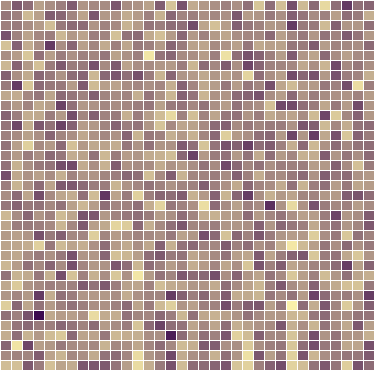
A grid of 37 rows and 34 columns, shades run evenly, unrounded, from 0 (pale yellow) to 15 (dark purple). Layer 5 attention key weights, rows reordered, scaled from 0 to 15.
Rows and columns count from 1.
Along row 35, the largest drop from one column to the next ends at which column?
2
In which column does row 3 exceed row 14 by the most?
18
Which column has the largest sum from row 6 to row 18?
6
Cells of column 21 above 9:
9
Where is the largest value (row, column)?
32, 4
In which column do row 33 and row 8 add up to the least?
23
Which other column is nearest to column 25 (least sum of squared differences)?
20
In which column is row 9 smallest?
33
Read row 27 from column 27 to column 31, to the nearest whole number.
5 6 7 7 9
